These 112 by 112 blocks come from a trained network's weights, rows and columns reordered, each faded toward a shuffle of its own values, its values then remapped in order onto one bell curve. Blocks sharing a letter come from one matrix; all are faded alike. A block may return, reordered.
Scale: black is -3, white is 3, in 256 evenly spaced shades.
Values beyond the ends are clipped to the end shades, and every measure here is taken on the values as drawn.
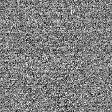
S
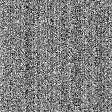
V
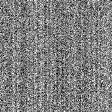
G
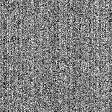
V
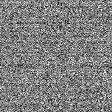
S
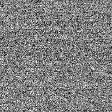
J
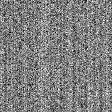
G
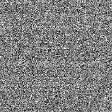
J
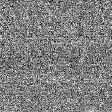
J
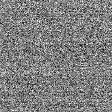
S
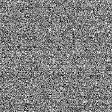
J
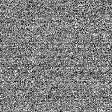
S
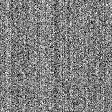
V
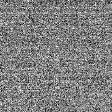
S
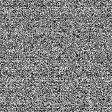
S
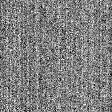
G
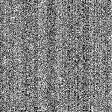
G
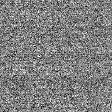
S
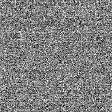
J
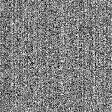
V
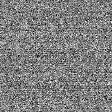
S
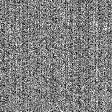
G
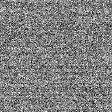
S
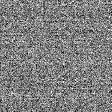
S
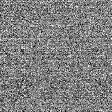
S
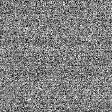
S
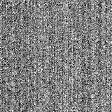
G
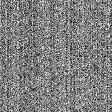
G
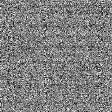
J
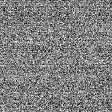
S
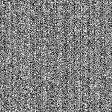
G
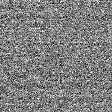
S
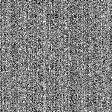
G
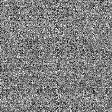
J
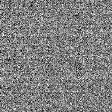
J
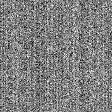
G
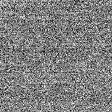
S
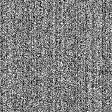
G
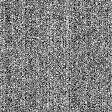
V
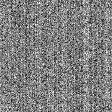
G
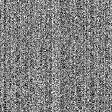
G
